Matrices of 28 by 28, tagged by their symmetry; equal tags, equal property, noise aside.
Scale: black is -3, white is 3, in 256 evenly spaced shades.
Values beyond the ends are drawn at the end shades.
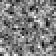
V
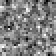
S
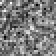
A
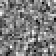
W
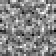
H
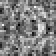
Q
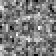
Q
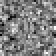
Q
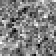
A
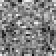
H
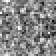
Q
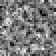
V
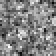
V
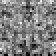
H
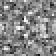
Q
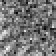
V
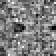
Q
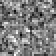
S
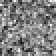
W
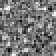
A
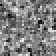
S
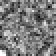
V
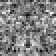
H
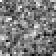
A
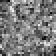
V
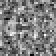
Q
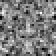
H
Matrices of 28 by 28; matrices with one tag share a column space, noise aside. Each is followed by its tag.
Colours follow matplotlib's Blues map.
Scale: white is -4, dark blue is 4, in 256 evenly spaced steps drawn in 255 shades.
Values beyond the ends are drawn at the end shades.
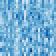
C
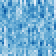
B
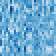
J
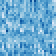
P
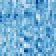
C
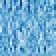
J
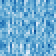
P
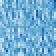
C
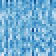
C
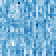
B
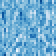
C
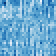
B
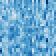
C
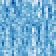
B
